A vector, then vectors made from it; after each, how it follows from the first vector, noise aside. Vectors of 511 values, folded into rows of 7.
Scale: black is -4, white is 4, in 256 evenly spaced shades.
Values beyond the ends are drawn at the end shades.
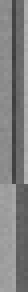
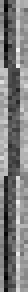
wrapped around, scaled up.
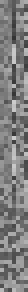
sign-scrambled.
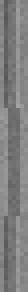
wrapped around, shrunk.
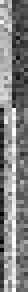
reversed, negated, scaled up.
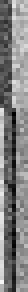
reversed, scaled up.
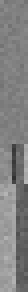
partly zeroed.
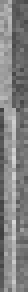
reversed, negated.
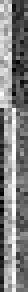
reversed, negated, scaled up.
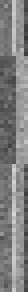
wrapped around, negated.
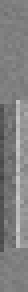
wrapped around, negated, partly zeroed.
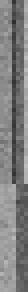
copied.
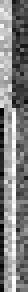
reversed, negated, scaled up.
